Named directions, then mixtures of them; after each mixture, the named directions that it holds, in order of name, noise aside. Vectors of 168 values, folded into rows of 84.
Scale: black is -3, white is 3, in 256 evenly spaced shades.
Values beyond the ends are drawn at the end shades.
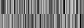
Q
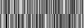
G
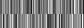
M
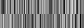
Q.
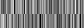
G, Q.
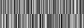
G, M, Q.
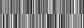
M.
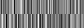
G, M, Q.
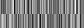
G, M, Q.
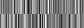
G, M, Q.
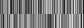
G, M.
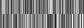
M, Q.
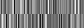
G, M, Q.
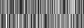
G.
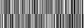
G, M.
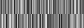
G, M, Q.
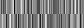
G, M, Q.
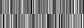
M.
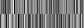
G, Q.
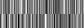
G.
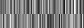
M, Q.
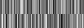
G, M.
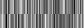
G.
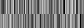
Q.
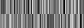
M, Q.
